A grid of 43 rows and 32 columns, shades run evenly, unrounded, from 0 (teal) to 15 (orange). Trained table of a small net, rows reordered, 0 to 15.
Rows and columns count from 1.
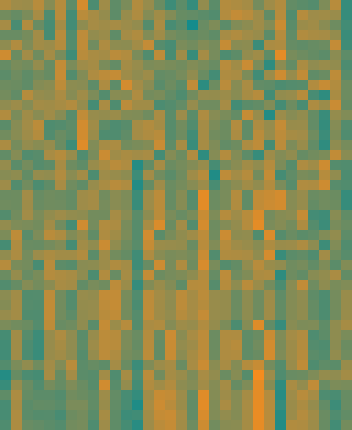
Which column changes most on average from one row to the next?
25
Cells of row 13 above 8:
14
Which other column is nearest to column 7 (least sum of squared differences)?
18
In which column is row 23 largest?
24
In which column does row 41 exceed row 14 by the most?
16
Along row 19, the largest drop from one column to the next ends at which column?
13
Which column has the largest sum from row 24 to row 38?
19
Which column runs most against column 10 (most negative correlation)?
3
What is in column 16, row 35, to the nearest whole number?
12
